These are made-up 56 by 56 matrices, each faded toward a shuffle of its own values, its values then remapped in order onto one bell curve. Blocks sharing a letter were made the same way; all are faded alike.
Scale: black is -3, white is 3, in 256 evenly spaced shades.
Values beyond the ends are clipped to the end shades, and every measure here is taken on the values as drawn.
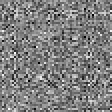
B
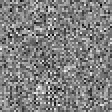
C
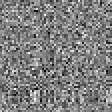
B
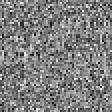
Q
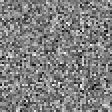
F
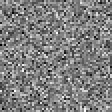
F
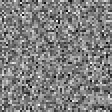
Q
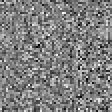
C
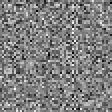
B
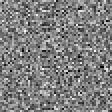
Q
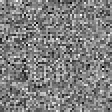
Q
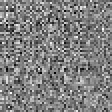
B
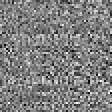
B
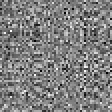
B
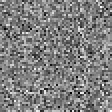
C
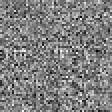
Q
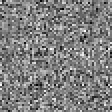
C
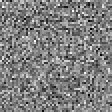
C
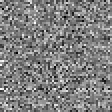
C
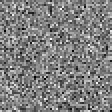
F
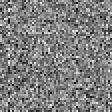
C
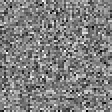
F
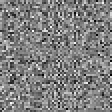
B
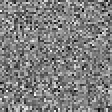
C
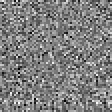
C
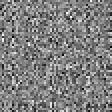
B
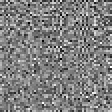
B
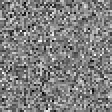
F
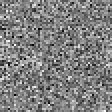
F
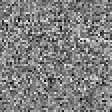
F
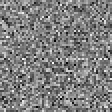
Q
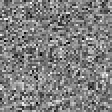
Q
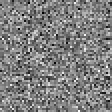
C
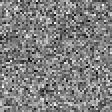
F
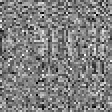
B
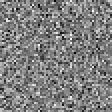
Q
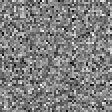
C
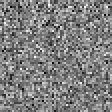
F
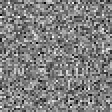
Q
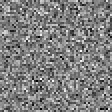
Q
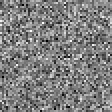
F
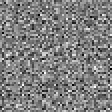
B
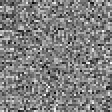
Q
